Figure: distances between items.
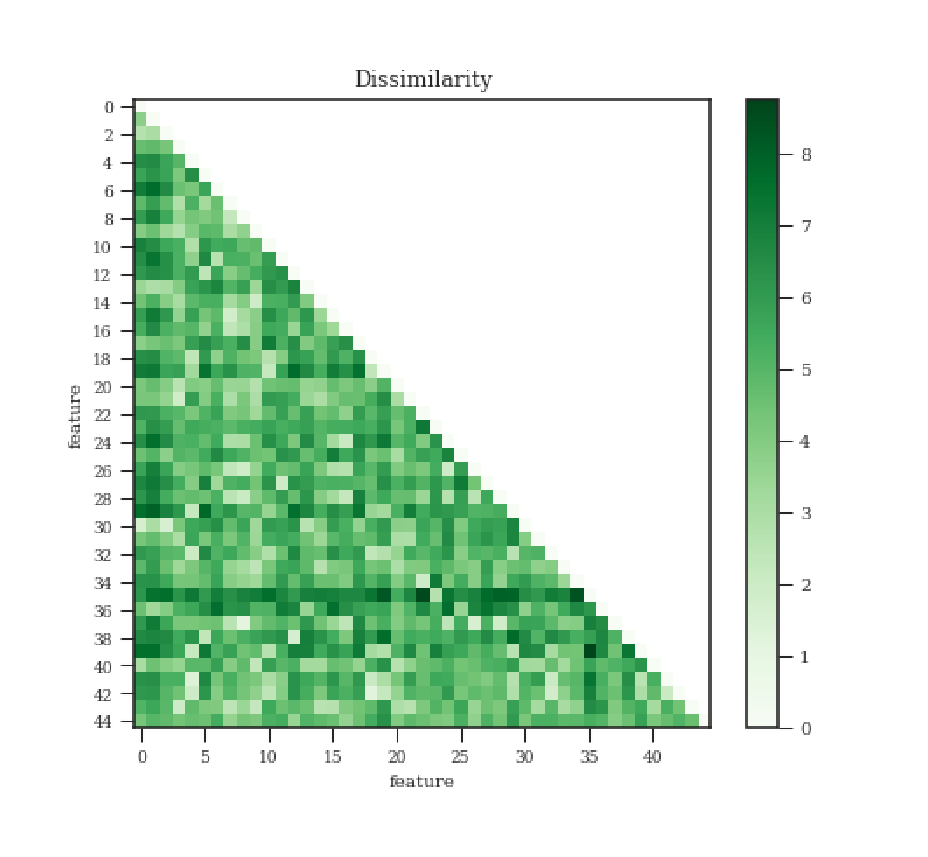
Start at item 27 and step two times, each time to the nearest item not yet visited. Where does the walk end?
6
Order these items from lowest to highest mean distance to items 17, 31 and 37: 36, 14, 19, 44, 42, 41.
14, 44, 42, 41, 36, 19
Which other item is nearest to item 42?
18
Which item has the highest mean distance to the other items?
35
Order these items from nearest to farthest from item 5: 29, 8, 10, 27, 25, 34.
8, 34, 25, 10, 27, 29
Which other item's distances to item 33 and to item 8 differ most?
37
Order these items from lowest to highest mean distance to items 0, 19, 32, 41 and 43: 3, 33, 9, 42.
42, 9, 33, 3
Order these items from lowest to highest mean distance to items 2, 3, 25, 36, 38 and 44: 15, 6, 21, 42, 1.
21, 1, 42, 15, 6
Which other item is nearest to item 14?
9
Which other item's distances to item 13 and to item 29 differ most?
1
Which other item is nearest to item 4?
41
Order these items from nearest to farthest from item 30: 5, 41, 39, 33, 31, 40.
40, 31, 33, 41, 5, 39
